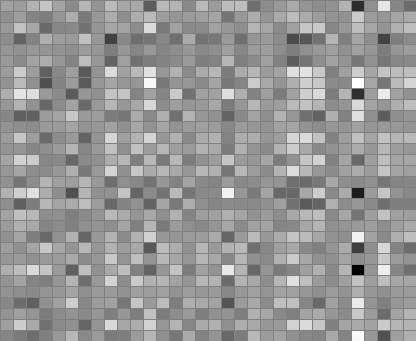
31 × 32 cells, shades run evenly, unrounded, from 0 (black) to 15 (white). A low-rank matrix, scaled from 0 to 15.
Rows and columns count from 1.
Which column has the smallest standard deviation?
8
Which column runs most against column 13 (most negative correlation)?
21
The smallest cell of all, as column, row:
28, 25
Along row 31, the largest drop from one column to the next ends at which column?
29
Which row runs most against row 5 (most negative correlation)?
24
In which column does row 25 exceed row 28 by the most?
18
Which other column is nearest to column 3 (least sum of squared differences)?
10
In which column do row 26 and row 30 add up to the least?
7
